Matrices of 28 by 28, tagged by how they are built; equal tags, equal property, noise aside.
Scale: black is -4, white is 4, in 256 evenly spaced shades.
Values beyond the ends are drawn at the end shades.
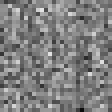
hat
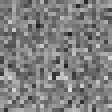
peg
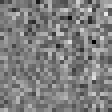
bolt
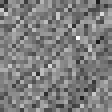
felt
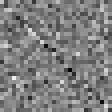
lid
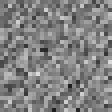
felt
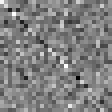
lid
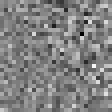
bolt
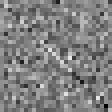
lid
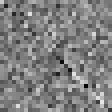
lid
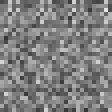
peg
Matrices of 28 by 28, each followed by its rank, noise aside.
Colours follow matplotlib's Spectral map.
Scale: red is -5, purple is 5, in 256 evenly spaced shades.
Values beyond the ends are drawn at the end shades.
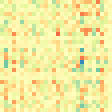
three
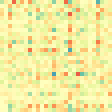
three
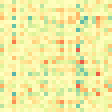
three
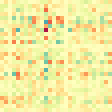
three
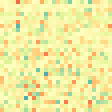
six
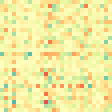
five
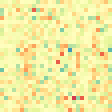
seven
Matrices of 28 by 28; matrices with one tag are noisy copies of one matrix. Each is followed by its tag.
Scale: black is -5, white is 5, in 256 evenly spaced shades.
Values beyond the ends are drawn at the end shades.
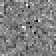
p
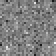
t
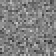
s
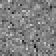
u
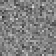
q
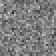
u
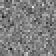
q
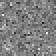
t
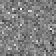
u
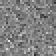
t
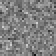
t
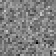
s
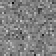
t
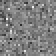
q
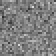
q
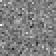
s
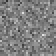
q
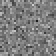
p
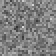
p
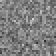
s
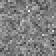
u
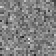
t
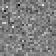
q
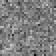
t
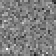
t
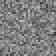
u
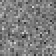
t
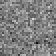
s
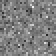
q
